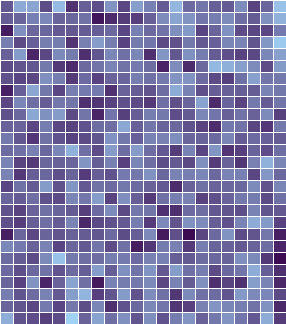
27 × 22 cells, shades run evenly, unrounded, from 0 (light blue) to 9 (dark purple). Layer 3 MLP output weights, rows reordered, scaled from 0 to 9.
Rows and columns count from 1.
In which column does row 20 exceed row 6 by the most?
22
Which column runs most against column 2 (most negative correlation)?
20
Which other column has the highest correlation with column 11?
9
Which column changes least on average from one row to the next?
11
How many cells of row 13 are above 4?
15
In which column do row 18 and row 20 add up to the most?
13
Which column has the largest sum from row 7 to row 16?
8
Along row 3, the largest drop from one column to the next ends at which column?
2
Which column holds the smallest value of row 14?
21
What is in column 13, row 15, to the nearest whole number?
5
